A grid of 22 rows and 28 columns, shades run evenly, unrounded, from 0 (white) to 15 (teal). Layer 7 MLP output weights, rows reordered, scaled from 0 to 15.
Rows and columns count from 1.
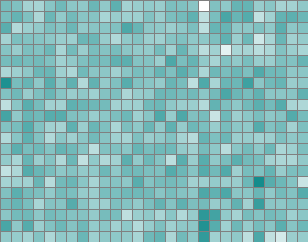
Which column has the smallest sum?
27
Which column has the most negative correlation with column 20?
17
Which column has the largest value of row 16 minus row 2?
19
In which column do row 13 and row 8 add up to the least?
18
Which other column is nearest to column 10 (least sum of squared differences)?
4
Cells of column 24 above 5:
19
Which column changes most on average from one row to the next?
1
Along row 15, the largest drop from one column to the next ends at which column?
8
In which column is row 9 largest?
21
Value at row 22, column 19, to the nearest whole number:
13
